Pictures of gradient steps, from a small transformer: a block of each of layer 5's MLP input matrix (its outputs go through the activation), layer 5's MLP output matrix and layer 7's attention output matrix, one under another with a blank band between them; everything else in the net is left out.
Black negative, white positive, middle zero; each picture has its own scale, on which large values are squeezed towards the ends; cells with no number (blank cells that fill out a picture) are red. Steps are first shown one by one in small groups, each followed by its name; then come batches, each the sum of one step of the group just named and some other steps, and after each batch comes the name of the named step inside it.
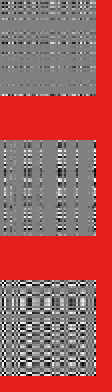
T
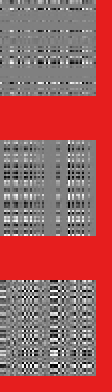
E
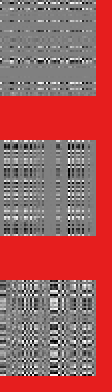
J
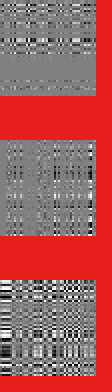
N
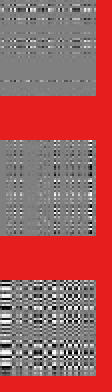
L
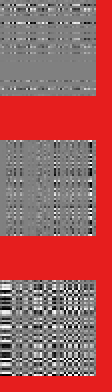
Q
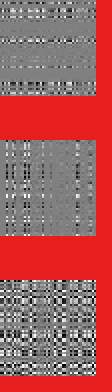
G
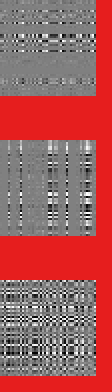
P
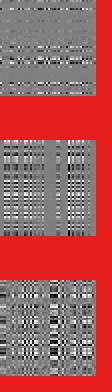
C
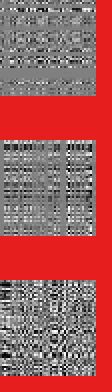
J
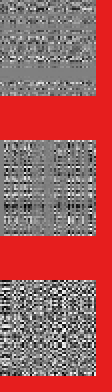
J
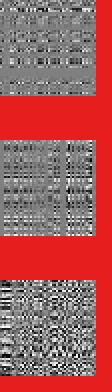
E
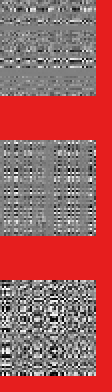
L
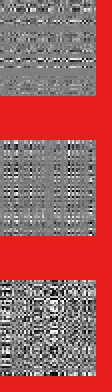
L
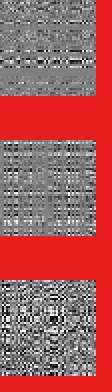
E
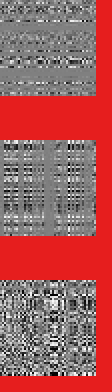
J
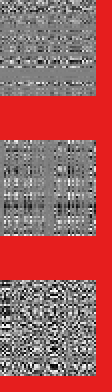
E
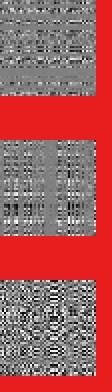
E
